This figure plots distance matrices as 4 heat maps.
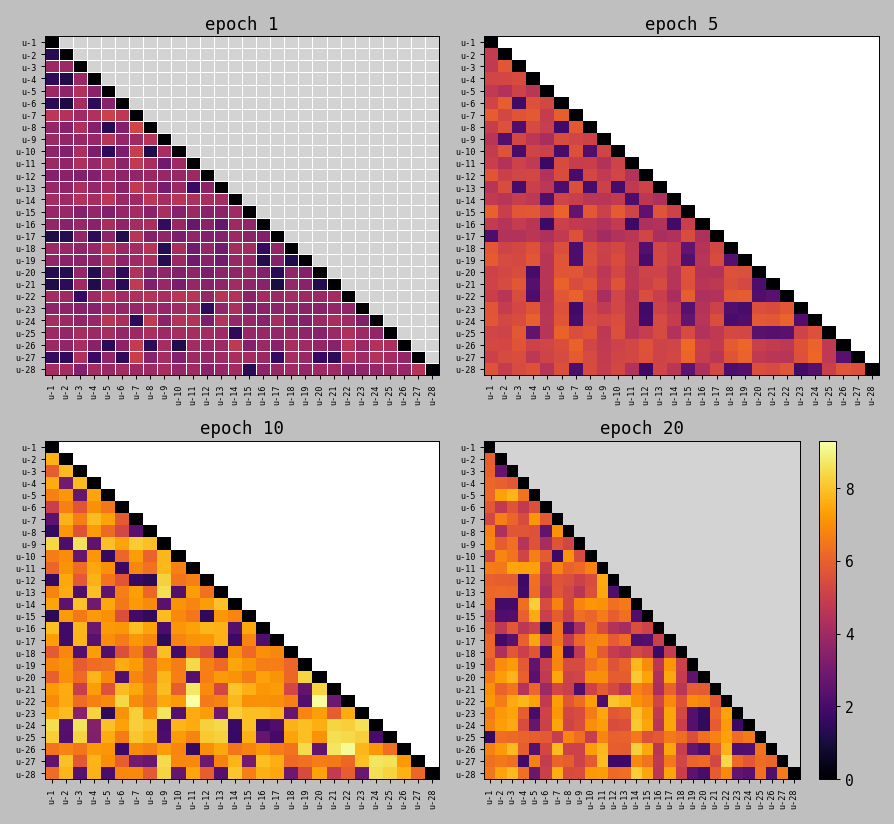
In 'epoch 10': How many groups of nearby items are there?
5
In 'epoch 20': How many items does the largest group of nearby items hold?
7
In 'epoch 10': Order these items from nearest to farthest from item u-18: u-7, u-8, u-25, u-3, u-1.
u-3, u-8, u-1, u-7, u-25
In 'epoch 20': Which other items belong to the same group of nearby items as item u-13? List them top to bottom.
u-4, u-12, u-27
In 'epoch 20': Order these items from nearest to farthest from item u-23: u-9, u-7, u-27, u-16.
u-16, u-9, u-27, u-7
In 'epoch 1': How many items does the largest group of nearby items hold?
8
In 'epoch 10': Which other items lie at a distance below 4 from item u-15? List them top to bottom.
u-1, u-7, u-8, u-12, u-27
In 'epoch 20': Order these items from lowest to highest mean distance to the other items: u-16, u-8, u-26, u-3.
u-16, u-8, u-26, u-3
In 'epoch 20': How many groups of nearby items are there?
8
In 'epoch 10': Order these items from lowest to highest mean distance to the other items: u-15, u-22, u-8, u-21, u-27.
u-8, u-15, u-27, u-21, u-22
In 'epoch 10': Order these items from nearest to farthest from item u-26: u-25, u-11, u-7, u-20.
u-11, u-20, u-25, u-7
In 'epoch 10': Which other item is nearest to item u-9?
u-17
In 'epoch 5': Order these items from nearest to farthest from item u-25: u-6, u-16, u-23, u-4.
u-4, u-16, u-23, u-6
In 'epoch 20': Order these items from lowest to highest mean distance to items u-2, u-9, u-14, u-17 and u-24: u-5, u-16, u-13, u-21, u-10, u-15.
u-15, u-16, u-21, u-13, u-5, u-10
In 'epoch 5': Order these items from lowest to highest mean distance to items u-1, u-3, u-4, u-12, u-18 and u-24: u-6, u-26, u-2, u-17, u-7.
u-7, u-17, u-6, u-2, u-26
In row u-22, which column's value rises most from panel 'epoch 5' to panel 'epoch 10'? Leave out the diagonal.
u-20
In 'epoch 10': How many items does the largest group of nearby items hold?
8
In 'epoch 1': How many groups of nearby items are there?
9
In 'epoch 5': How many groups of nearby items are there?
7
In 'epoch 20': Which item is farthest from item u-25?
u-22
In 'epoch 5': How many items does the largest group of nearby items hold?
8
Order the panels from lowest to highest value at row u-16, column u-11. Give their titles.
epoch 5, epoch 1, epoch 20, epoch 10
